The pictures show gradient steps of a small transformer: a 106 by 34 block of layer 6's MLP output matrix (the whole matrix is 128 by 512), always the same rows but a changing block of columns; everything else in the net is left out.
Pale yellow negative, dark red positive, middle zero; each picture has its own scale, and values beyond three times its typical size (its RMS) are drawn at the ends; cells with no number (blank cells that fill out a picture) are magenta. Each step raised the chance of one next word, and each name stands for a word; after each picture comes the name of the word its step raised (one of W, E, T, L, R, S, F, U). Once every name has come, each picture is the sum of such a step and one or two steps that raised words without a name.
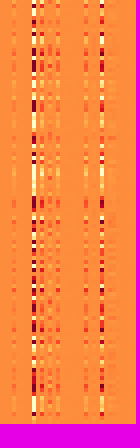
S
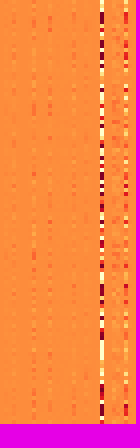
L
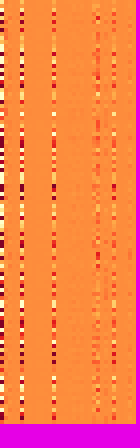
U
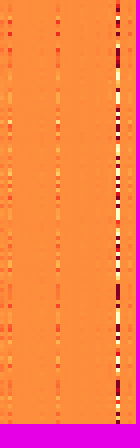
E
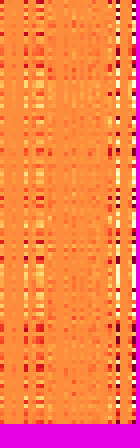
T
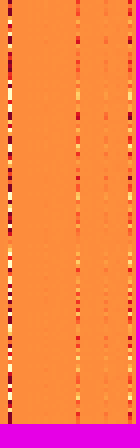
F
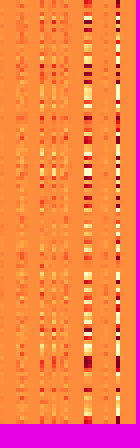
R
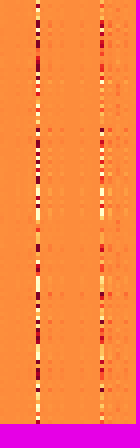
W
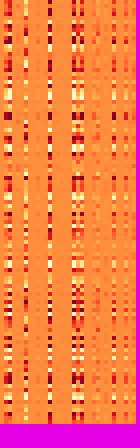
F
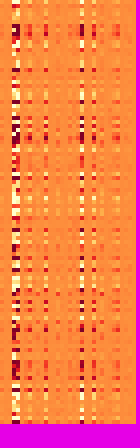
W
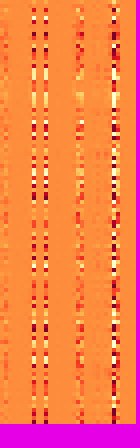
E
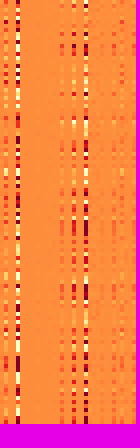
R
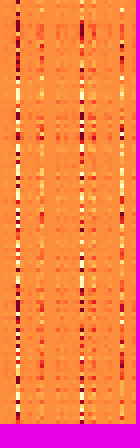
F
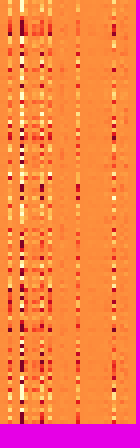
U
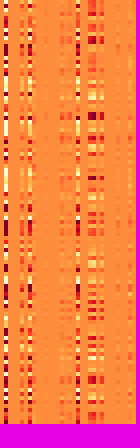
F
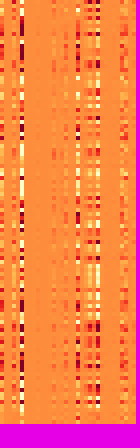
T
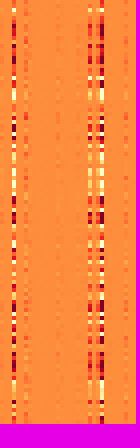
F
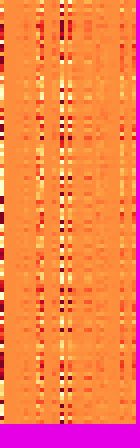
L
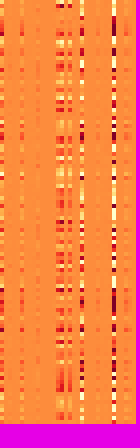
S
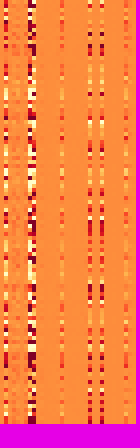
R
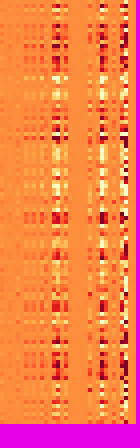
W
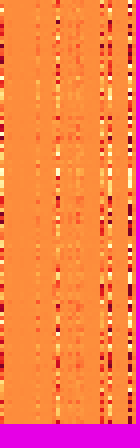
R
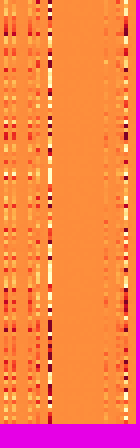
T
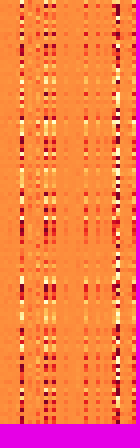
E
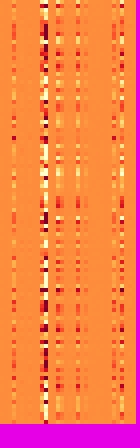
S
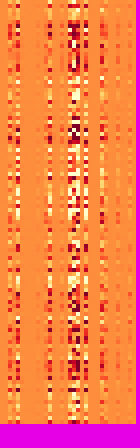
W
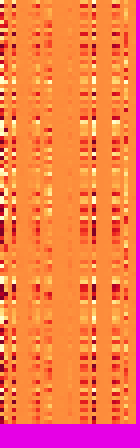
W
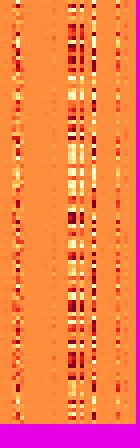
S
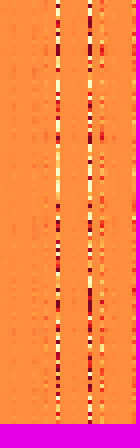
S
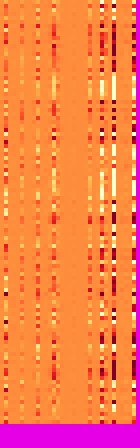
W
